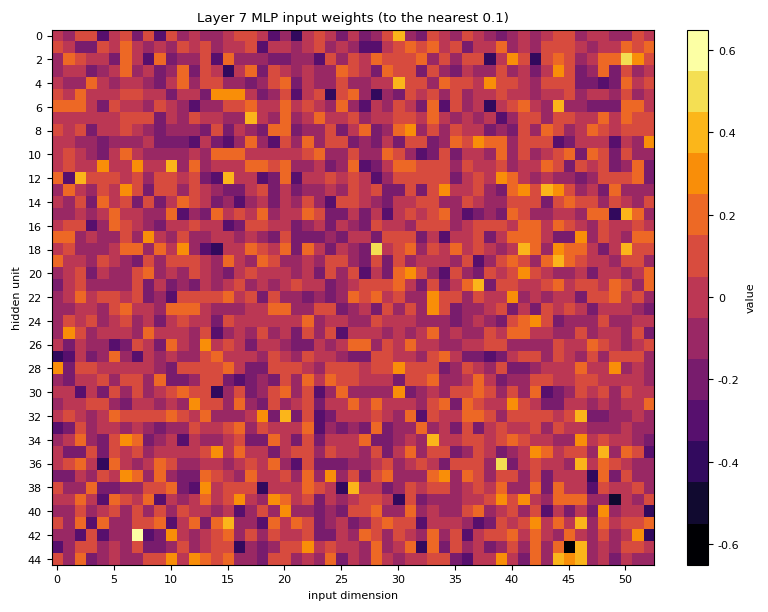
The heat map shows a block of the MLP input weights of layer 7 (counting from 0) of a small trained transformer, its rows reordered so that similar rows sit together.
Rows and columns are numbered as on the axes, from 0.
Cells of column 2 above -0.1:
36
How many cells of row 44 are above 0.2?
6
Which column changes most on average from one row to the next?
15
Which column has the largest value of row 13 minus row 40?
43
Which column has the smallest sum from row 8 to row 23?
21
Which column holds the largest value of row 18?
28
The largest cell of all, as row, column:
42, 7
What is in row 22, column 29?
0
